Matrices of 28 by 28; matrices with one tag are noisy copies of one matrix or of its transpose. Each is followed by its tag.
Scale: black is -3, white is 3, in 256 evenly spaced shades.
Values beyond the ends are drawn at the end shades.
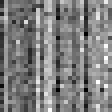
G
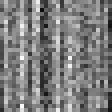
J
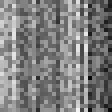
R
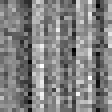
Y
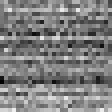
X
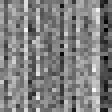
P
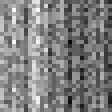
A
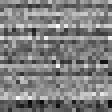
P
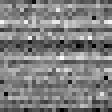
J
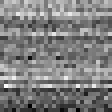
R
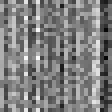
P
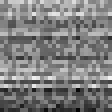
R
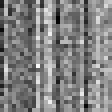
G
